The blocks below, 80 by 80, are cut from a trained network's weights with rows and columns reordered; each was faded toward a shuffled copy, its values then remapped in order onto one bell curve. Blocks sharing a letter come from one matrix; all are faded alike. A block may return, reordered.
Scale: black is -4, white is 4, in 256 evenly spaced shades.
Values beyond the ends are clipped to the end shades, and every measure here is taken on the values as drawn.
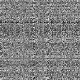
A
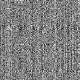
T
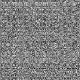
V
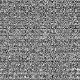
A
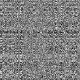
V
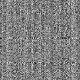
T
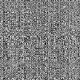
T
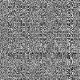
V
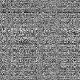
A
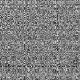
V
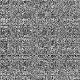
V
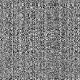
T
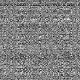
A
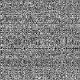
A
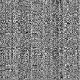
T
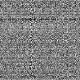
A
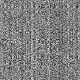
T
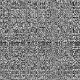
V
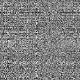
A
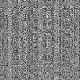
T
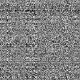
A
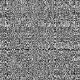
V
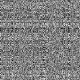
V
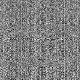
T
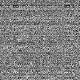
A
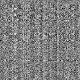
T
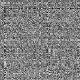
V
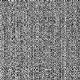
T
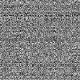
V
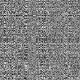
V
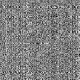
T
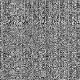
T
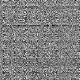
A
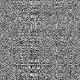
V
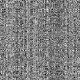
T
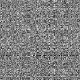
V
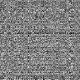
A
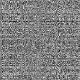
A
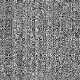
T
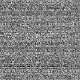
A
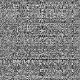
A
